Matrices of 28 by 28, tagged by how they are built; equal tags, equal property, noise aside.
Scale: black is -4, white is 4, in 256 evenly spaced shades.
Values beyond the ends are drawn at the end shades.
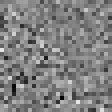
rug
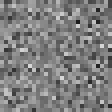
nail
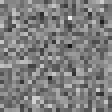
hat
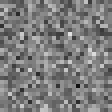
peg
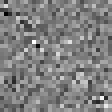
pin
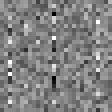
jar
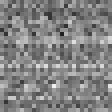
peg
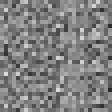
nail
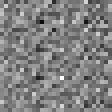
nail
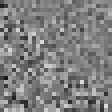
rug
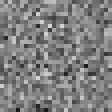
hat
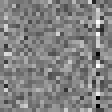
jar
